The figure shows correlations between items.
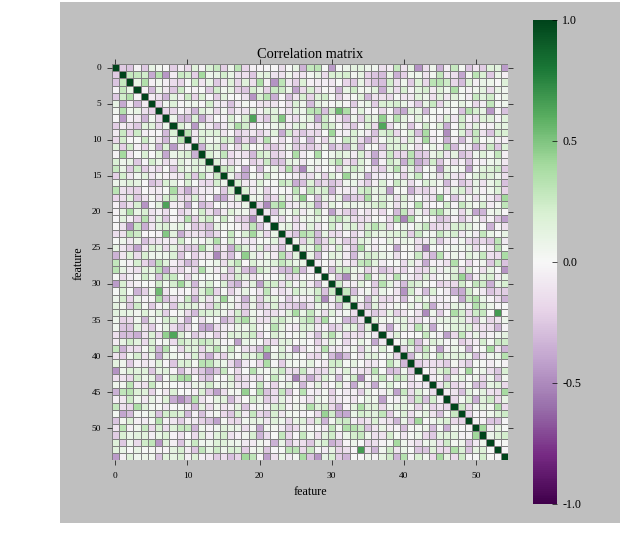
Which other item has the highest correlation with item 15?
32
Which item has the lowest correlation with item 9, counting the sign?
46
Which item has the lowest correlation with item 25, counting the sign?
43
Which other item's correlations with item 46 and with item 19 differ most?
37
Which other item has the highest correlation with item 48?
29
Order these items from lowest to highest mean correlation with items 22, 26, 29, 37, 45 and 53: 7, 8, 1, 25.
1, 25, 7, 8
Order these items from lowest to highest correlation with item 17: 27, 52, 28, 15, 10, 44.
10, 15, 44, 52, 28, 27
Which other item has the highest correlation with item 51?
50
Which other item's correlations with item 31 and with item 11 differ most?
6
